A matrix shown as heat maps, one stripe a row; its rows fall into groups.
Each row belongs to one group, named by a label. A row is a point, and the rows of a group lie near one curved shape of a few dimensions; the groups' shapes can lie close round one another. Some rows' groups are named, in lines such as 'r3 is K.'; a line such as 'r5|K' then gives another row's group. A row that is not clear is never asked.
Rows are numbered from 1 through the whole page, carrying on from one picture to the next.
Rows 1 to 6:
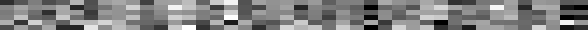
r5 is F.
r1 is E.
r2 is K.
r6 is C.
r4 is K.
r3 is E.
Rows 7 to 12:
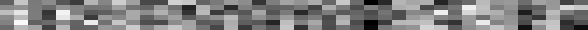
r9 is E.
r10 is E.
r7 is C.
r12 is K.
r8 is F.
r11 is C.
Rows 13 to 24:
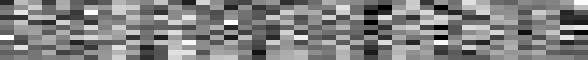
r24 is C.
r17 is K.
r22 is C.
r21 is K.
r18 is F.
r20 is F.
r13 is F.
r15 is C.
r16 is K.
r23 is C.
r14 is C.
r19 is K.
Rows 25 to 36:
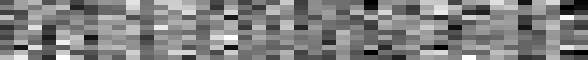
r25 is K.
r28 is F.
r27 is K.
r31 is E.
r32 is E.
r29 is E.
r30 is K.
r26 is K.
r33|E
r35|K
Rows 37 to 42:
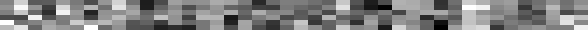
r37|C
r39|E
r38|C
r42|F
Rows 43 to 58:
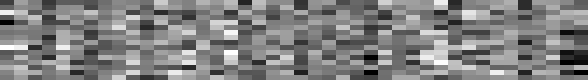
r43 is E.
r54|K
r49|K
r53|K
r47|E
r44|E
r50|E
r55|K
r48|C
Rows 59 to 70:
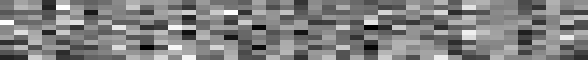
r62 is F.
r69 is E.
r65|E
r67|E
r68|C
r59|E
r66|F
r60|E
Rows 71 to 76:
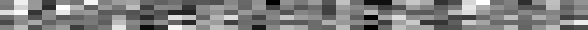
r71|C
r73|F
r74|C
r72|E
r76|C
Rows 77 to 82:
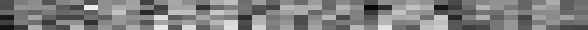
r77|E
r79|C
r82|K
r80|E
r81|E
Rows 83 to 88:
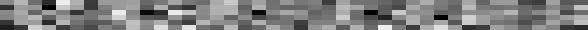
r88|K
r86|C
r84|E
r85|C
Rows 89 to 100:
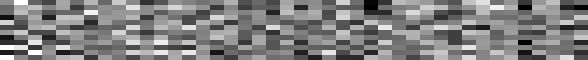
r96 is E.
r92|E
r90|K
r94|K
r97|K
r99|K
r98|F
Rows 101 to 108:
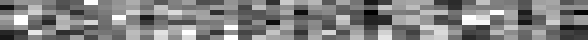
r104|C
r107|K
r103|K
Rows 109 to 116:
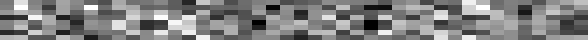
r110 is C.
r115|K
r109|F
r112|K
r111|E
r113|C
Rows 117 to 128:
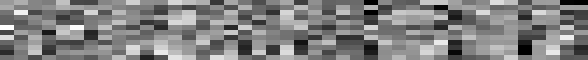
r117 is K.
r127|K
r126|K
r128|C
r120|E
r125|E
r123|E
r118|F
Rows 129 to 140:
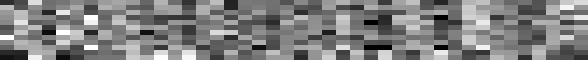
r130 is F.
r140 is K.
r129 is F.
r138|C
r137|E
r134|E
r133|C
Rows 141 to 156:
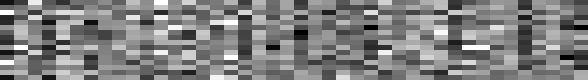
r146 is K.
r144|K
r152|K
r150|C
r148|E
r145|E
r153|F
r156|E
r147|E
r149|E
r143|F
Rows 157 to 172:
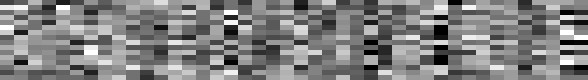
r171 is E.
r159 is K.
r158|E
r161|K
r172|C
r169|F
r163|F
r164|F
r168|F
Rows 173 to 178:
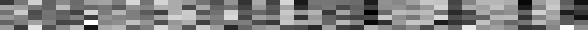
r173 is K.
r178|F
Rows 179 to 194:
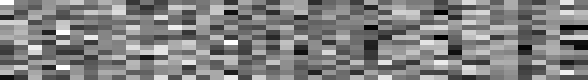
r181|F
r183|F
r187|K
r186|F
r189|E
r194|K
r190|C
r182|E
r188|K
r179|F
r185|E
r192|E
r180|C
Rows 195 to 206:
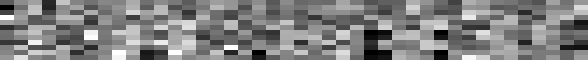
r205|C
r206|C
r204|K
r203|K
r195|E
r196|E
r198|F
